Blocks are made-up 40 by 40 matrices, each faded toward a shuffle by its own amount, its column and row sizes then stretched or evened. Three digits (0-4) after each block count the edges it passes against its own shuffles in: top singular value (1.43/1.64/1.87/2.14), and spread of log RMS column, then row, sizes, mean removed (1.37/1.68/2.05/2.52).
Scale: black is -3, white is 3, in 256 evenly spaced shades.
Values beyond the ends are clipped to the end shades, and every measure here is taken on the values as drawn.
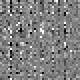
2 4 2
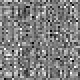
4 0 0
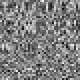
3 0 1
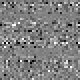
2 0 4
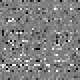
0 1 4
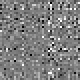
2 3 4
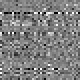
4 0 4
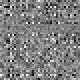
3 2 4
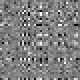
4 3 4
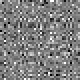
4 2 2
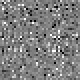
2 2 1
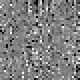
2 3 0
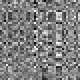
4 3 3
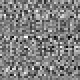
3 0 4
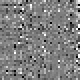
2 4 0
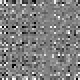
4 4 3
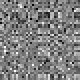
4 1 1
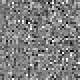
0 2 2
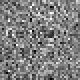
3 2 0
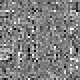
1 4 2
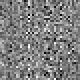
3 3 0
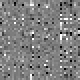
2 4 2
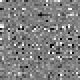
0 1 4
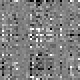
3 4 4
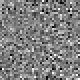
0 2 1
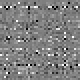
3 1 4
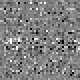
1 1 3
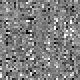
1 4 1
